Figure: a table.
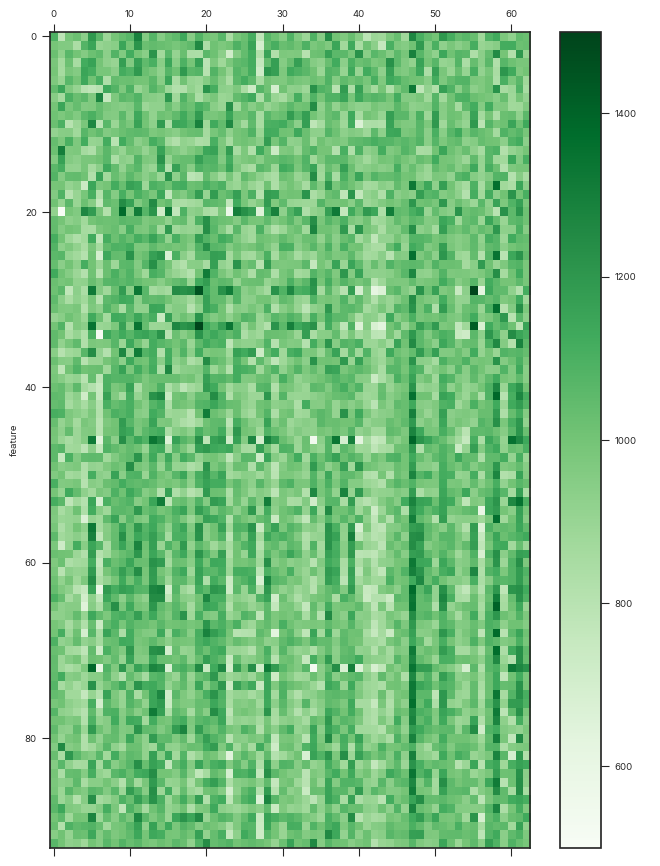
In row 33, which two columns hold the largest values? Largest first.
19, 55
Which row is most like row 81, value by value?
13
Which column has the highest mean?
47
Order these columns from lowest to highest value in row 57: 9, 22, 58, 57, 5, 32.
32, 57, 22, 58, 9, 5
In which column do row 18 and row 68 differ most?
29
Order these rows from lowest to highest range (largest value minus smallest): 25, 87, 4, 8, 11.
11, 8, 4, 87, 25
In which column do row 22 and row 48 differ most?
27
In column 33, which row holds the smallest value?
82
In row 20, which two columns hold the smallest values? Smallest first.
1, 23
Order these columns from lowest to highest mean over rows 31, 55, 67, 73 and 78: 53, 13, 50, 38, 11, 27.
50, 53, 27, 11, 38, 13
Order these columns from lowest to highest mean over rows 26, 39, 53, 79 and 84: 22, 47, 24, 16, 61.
16, 22, 24, 61, 47
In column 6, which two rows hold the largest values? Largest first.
7, 16
